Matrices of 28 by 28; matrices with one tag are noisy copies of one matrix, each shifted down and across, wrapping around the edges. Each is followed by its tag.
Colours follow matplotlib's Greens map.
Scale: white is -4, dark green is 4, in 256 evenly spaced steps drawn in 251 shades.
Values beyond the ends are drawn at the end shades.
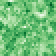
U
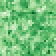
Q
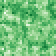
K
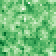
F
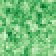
F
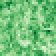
U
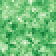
F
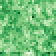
Q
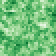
U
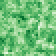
K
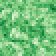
K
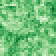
U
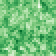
F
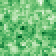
F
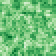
K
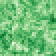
K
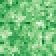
Q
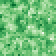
K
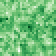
F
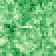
U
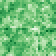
Q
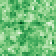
Q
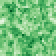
U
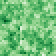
K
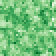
K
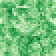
U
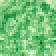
U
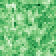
Q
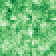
F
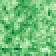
Q
